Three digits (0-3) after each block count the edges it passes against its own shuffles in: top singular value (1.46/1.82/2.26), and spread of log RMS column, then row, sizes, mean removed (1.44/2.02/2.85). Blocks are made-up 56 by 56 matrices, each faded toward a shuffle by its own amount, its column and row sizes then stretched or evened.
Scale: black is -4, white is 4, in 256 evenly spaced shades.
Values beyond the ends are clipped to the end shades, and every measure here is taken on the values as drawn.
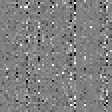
2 3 1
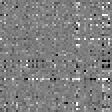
2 2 2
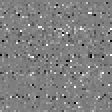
0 0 2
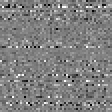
1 0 3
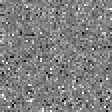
0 0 1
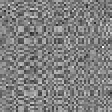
3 2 0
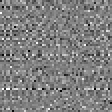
3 0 2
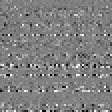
2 0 3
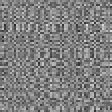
3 2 2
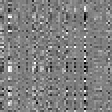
3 3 2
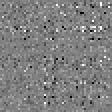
0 1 2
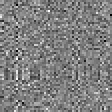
3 2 0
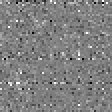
0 1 2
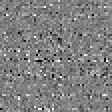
0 1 2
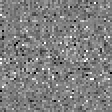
0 0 2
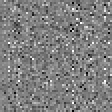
1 2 0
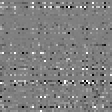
2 1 3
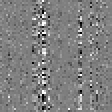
3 3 0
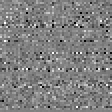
0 0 3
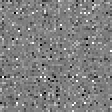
0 1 1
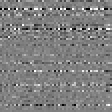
3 0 3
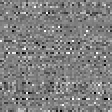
2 0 3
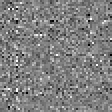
1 1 1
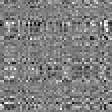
3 1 3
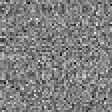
2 0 0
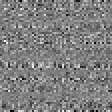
2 0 3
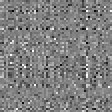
3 1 2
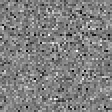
0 0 2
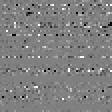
0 0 3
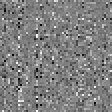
1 2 0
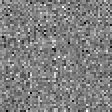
2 1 0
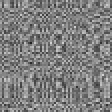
3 1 1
